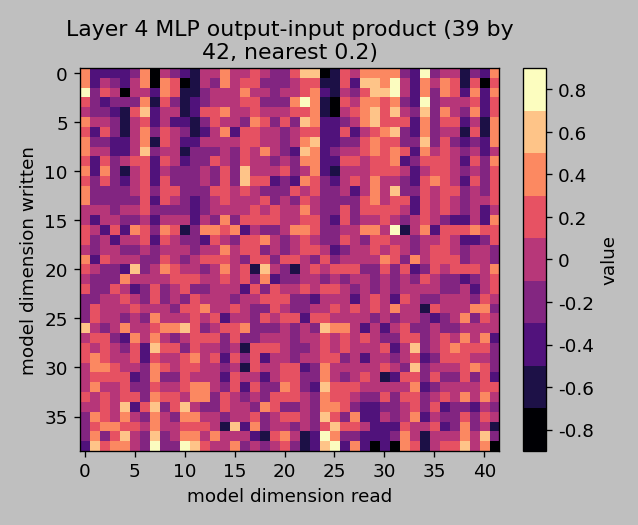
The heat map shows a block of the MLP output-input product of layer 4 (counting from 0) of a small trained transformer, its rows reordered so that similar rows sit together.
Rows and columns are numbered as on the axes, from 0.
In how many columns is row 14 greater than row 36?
18
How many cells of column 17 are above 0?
20
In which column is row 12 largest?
31
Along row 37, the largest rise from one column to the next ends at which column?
24
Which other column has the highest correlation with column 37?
36
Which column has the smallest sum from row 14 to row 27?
1
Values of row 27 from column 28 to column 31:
0.2 0 -0.2 -0.2
